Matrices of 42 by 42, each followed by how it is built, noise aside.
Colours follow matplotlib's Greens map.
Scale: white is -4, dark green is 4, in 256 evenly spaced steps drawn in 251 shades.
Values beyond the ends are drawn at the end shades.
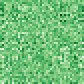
low rank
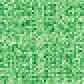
blocks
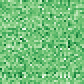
low rank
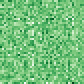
low rank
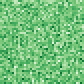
noise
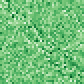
banded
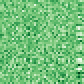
low rank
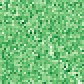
banded
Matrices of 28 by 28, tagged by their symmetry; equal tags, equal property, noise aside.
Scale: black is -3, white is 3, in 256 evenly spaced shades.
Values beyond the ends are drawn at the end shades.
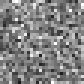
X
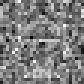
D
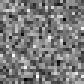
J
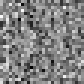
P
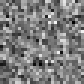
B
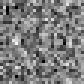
P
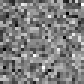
X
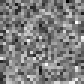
X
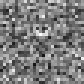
D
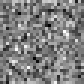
J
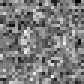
P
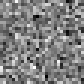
B
